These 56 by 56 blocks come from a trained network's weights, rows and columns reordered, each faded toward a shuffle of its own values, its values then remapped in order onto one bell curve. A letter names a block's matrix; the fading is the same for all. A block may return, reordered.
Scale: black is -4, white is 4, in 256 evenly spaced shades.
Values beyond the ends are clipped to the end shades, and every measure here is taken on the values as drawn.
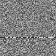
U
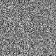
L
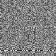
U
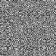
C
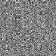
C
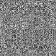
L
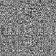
L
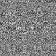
C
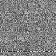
U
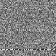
U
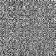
L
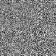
L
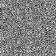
L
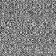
C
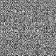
L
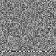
U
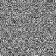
C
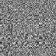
C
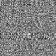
C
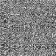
L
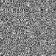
C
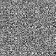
L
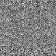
C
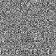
C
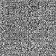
L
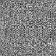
U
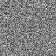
C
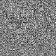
L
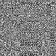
C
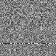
U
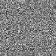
U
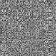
U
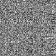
L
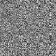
U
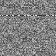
U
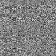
C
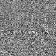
L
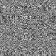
C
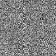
U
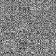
C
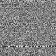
U
